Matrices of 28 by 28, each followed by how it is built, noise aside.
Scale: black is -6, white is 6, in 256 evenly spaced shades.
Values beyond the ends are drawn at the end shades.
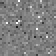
sparse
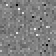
sparse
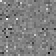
sparse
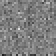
uneven rows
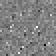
sparse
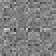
low rank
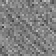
Toeplitz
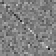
diagonal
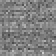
blocks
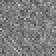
Toeplitz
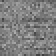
blocks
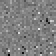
sparse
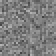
repeating rows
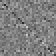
diagonal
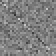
diagonal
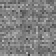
blocks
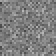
repeating rows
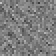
Toeplitz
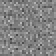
repeating rows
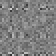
low rank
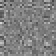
low rank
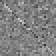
diagonal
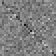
diagonal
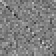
diagonal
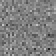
low rank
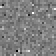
sparse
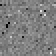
sparse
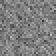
Toeplitz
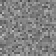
repeating rows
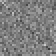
diagonal
